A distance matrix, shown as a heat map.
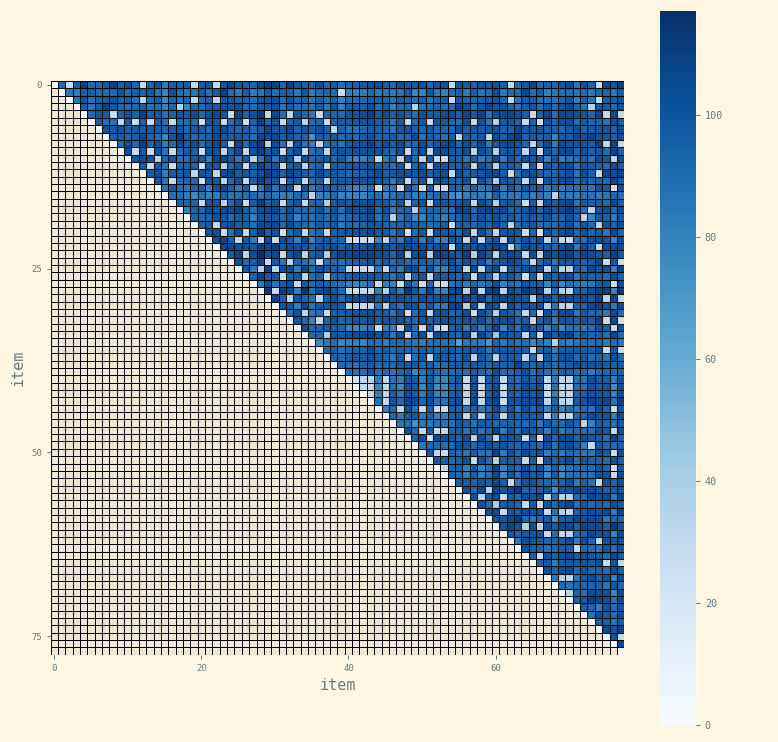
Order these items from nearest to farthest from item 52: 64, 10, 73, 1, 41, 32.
10, 41, 1, 73, 32, 64
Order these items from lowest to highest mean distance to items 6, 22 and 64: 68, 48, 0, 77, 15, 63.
0, 48, 15, 68, 63, 77
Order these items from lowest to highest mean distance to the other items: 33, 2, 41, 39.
41, 33, 2, 39
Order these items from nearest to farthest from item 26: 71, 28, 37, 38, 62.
37, 71, 38, 62, 28
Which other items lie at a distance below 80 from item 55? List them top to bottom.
7, 15, 35, 59, 68
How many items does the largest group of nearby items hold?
17
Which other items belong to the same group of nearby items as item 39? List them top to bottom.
1
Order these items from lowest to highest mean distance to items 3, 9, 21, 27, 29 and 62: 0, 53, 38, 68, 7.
53, 0, 68, 38, 7
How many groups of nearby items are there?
12
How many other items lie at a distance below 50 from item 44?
9
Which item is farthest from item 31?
28
